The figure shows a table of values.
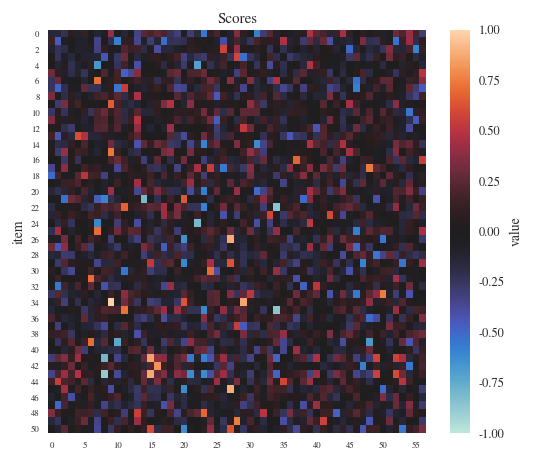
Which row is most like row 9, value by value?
15
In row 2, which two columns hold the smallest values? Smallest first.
55, 45
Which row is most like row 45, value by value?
26
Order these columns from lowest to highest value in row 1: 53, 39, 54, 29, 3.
29, 3, 53, 39, 54
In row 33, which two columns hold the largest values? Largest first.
50, 30
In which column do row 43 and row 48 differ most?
23
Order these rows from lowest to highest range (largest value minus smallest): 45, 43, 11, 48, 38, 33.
38, 11, 48, 33, 45, 43
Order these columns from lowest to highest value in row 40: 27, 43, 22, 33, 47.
33, 43, 27, 47, 22
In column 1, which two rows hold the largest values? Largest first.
44, 25
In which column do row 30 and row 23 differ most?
24
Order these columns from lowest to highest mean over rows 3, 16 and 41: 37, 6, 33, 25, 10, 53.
10, 6, 25, 33, 37, 53
